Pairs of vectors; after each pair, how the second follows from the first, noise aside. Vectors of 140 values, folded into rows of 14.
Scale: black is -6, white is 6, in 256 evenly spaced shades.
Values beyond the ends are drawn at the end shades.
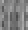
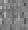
reversed, partly zeroed.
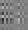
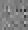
reversed, partly zeroed.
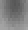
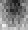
scaled up.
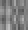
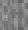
wrapped around, negated, shrunk.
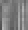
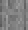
wrapped around, negated, shrunk.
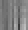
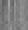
reversed, negated, shrunk.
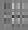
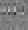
reversed, partly zeroed.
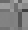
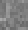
reversed, negated, shrunk.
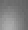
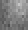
reversed.
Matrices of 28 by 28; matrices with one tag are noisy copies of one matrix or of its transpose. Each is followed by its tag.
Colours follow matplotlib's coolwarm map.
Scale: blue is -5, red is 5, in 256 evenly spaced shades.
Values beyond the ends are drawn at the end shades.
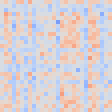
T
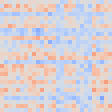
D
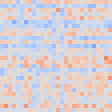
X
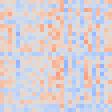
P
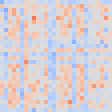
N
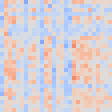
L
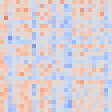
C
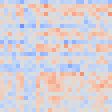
L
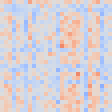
T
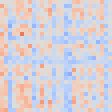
C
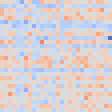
X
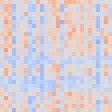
D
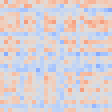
C
